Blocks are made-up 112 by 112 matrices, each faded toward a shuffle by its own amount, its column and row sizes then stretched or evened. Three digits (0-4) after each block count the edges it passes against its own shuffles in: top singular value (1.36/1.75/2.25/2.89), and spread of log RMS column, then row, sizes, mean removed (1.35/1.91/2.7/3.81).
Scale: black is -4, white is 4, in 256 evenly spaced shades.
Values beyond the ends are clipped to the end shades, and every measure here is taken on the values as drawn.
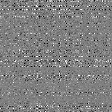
2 2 4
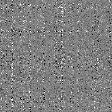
1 3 2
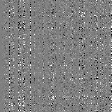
1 4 2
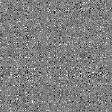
0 3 3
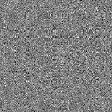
3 2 1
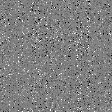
0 2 1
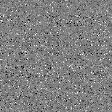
1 1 2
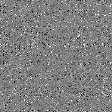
2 1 2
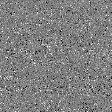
1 1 2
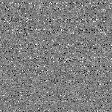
1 0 3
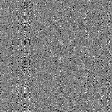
3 3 0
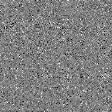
1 2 2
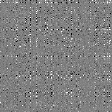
3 3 2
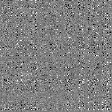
1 3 3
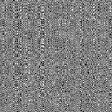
4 3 1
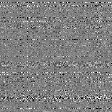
2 2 4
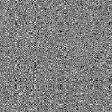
3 3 2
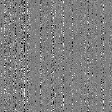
2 4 0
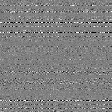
4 0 4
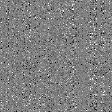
2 3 1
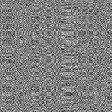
4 0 0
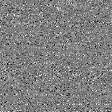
2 0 3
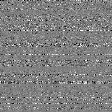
2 0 4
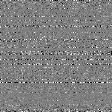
2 0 4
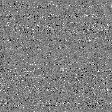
0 1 3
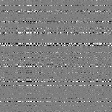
4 1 4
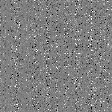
1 3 0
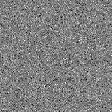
3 0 0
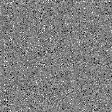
1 2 1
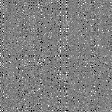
3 3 1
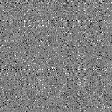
3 1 2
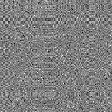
4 1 1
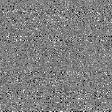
1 1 3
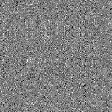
3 2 0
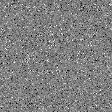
0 0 2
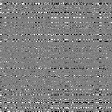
4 2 4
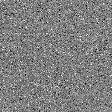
1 0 1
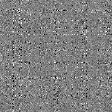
1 3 3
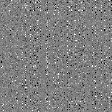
2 3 2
